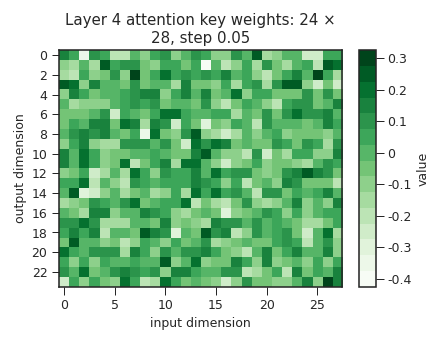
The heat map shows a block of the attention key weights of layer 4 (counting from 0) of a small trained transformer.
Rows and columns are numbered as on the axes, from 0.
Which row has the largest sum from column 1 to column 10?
7
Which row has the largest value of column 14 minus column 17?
18
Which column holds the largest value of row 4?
17
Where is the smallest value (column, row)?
14, 1
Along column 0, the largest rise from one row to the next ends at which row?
3
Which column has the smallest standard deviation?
21
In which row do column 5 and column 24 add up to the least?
0
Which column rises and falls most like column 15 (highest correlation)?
16
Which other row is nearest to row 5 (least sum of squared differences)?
15
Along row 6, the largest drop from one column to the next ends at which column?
5
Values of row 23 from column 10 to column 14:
0.2 0.05 -0.05 0 -0.05
